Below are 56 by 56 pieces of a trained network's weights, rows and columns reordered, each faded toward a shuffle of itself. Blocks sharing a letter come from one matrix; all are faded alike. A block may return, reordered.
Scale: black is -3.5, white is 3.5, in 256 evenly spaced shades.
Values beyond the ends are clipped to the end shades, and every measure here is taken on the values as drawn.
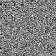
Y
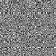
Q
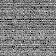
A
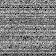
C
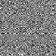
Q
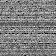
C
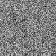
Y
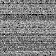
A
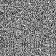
Y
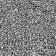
Y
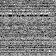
C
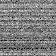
C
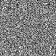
Y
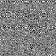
Q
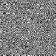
Q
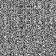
Y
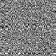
Q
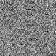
Y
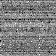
A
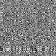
Q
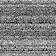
C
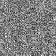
Y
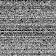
C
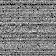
A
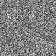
Y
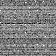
A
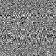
Q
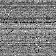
A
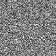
Y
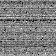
A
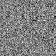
Y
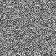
Y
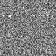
Y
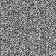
Y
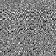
Q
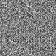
Y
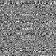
Q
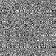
Q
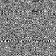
Q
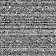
A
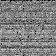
A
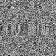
Y
